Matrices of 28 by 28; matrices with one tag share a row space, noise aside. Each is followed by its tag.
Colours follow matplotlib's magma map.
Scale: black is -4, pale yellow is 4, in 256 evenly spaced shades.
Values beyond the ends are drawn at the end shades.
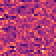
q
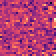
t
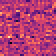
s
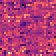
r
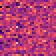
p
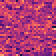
s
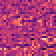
t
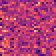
q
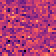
r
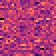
q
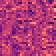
t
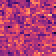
s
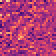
p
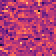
q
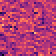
q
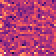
q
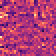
q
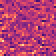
q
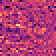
p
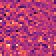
p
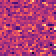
t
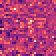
p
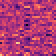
s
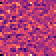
p
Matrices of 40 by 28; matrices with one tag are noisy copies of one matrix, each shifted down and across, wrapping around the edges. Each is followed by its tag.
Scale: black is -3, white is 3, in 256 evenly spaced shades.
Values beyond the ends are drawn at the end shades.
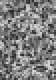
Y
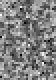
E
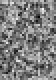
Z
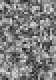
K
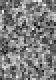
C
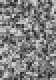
Y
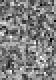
Z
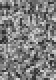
Z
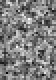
Y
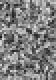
Z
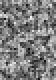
K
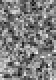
E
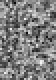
Y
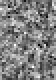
Y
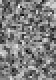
C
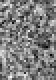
C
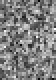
E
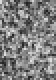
E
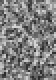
C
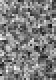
K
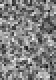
C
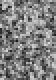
E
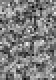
K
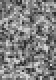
Y
